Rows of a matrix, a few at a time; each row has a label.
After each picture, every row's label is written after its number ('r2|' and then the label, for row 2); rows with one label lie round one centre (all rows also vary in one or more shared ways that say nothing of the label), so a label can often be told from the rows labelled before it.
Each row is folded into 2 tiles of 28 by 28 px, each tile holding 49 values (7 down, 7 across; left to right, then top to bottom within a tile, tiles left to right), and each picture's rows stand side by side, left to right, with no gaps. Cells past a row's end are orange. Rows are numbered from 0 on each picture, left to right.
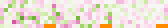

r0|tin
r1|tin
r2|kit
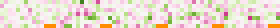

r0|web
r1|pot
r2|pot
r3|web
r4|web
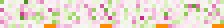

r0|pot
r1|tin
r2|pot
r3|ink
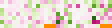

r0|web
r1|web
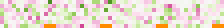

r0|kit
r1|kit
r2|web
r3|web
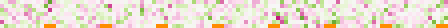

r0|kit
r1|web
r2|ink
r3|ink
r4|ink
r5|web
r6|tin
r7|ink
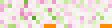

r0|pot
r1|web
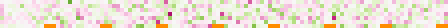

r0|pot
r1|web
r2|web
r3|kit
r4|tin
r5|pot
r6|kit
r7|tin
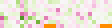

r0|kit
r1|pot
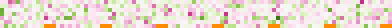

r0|kit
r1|pot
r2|kit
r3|pot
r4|ink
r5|tin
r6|tin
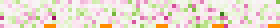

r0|kit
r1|ink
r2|tin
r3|pot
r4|kit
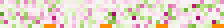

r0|tin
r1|pot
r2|ink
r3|web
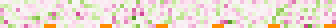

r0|pot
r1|web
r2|tin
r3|pot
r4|ink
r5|kit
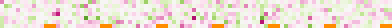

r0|tin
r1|ink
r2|kit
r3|web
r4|ink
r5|kit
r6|tin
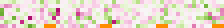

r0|web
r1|pot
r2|ink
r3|ink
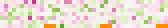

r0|pot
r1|kit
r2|pot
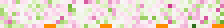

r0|kit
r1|ink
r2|ink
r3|web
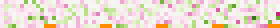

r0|ink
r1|ink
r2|kit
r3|pot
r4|tin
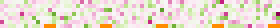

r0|pot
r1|tin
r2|ink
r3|ink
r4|kit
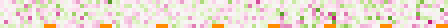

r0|pot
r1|kit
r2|kit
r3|ink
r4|pot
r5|tin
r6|ink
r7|web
